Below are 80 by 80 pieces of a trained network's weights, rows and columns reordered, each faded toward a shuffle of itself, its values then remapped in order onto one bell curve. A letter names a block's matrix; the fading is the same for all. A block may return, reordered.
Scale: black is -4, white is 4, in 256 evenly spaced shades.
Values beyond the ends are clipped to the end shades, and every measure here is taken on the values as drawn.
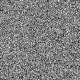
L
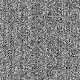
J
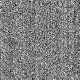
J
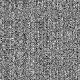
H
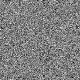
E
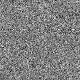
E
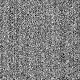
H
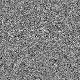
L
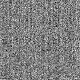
J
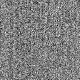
J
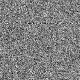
L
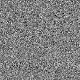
E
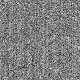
J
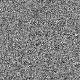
E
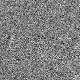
L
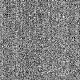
H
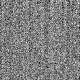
J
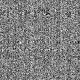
J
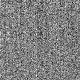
J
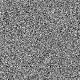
L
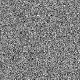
E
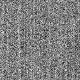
J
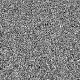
E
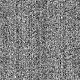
H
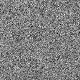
L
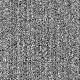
H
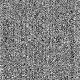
H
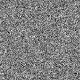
E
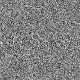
E
